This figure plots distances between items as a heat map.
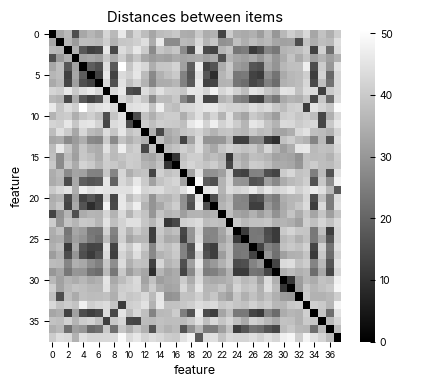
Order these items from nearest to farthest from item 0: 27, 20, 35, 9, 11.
27, 20, 35, 11, 9
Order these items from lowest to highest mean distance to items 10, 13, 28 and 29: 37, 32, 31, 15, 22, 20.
20, 22, 15, 32, 31, 37
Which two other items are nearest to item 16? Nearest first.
15, 23
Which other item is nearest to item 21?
5
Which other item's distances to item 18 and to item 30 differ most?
31
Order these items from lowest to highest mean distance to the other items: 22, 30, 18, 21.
21, 18, 22, 30
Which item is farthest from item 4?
9
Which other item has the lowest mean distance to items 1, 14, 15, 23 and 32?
16
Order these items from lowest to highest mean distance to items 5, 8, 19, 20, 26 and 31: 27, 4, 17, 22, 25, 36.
27, 4, 36, 25, 17, 22
